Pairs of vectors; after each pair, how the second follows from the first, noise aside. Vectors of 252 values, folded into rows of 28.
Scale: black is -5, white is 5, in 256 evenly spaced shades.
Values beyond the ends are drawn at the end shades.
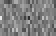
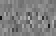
negated, partly zeroed.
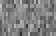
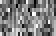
reversed, scaled up.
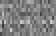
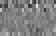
wrapped around, negated, partly zeroed.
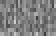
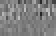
reversed, negated, partly zeroed.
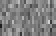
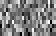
scaled up.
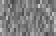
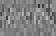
negated, partly zeroed.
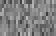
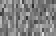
negated.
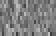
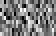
wrapped around, scaled up.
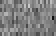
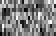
wrapped around, scaled up.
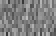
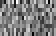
reversed, scaled up.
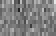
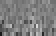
reversed, negated, partly zeroed.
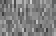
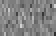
wrapped around, negated, partly zeroed.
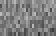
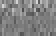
reversed, negated, partly zeroed.
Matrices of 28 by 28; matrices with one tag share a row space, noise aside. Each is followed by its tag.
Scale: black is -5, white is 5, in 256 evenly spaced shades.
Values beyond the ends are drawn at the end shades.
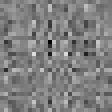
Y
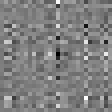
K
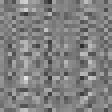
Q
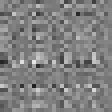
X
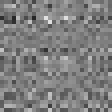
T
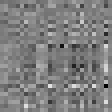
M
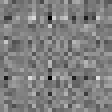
Y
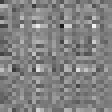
X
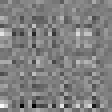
X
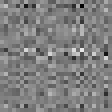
M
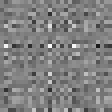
Y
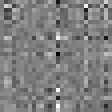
K
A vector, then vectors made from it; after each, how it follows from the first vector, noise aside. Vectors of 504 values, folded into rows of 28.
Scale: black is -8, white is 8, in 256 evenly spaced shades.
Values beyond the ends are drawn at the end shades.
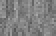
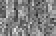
negated, scaled up.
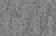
wrapped around, shrunk.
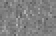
wrapped around, negated, partly zeroed.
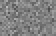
sign-scrambled.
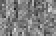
negated, scaled up.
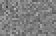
sign-scrambled.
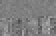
reversed, negated, partly zeroed.
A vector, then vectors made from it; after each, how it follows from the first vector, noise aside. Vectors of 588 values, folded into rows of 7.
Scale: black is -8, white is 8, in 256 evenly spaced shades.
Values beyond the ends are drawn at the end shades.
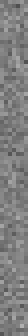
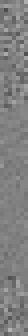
reversed, negated, partly zeroed.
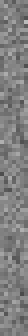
wrapped around, negated.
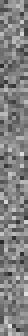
wrapped around, scaled up.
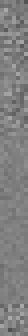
reversed, partly zeroed.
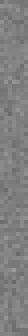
wrapped around, negated, shrunk.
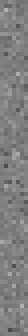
reversed, partly zeroed.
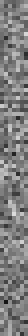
wrapped around, scaled up.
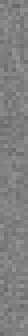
shrunk.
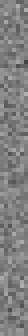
sign-scrambled.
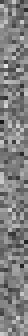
wrapped around, scaled up.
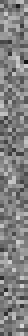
scaled up.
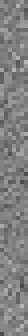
sign-scrambled.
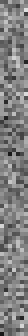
scaled up.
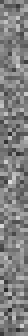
scaled up.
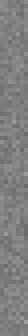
wrapped around, negated, shrunk.
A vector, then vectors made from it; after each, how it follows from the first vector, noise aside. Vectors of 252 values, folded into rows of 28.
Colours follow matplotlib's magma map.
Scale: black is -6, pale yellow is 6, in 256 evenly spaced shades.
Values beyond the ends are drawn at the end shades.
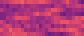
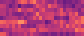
reversed, negated.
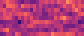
reversed.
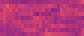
negated, shrunk.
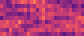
reversed, negated.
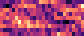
wrapped around, scaled up.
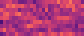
reversed.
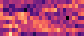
wrapped around, scaled up.
